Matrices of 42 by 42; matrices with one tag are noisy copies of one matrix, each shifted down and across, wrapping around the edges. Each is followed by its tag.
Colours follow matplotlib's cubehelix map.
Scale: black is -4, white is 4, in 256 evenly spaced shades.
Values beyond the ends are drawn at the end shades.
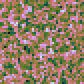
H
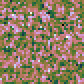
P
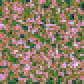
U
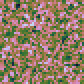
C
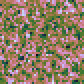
U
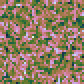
P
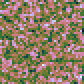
H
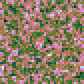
H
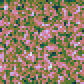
U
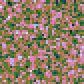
H
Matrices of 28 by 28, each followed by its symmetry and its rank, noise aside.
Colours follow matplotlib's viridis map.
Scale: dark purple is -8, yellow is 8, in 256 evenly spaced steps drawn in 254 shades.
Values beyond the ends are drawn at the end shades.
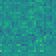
no symmetry, rank four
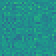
antisymmetric, rank four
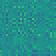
antisymmetric, rank four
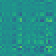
no symmetry, rank two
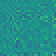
antisymmetric, rank four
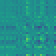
antisymmetric, rank two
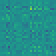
no symmetry, rank three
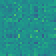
symmetric, rank three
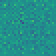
symmetric, rank four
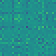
symmetric, rank three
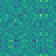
antisymmetric, rank two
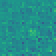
symmetric, rank four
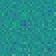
symmetric, rank four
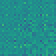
symmetric, rank four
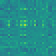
symmetric, rank two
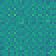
symmetric, rank three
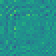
symmetric, rank three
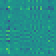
antisymmetric, rank two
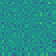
no symmetry, rank three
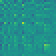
symmetric, rank two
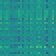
antisymmetric, rank two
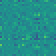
no symmetry, rank three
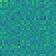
symmetric, rank three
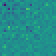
symmetric, rank three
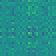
no symmetry, rank two
